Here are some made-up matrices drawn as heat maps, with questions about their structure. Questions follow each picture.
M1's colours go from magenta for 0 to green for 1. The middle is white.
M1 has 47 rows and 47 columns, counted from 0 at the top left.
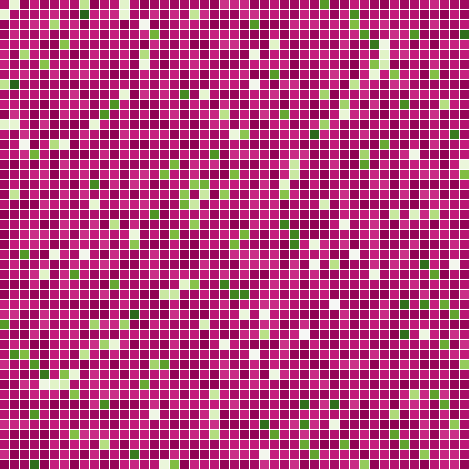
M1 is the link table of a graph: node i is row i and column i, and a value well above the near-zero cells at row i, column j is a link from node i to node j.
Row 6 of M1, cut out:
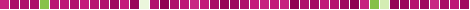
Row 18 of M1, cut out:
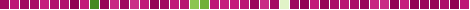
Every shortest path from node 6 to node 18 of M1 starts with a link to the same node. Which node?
node 14
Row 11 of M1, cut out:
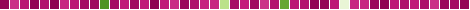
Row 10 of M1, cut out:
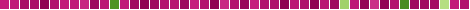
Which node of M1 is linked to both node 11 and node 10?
node 34
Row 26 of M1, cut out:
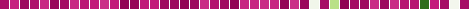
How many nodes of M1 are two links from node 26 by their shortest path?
4
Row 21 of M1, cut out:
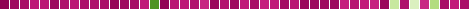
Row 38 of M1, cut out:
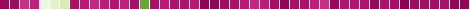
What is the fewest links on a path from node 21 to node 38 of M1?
4
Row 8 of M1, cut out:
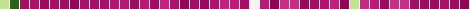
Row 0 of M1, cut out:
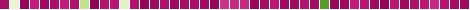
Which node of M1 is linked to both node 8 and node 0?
node 1
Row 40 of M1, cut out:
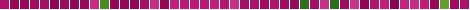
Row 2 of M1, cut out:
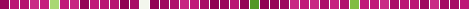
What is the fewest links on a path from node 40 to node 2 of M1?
7
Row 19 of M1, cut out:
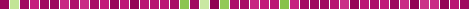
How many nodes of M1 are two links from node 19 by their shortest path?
8
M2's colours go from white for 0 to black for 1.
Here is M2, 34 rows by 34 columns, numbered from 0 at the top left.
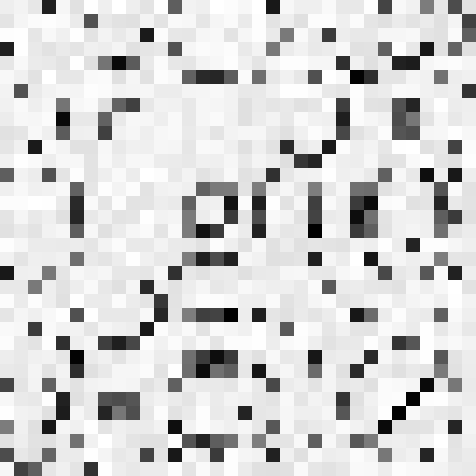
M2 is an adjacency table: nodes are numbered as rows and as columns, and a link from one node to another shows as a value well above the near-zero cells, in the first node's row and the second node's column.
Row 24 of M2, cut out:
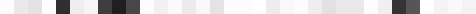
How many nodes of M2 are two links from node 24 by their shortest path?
1
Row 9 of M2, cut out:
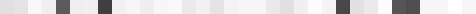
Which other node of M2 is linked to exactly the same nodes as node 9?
node 8
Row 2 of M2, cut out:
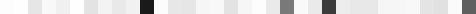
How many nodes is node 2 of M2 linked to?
4
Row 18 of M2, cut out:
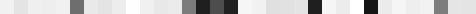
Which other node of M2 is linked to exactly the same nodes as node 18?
node 25
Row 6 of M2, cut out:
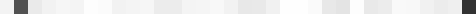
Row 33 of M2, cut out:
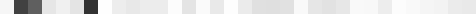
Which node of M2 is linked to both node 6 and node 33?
node 1
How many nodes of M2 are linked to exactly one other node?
2
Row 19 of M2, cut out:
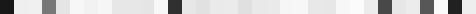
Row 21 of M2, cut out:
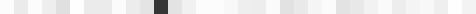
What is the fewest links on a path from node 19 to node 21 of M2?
5
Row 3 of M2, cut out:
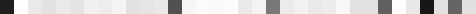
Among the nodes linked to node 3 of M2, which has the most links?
node 32
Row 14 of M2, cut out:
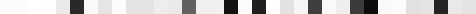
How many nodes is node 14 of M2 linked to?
8
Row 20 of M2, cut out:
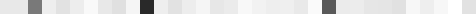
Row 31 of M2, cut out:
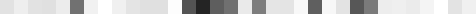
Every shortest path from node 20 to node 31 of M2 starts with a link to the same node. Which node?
node 10
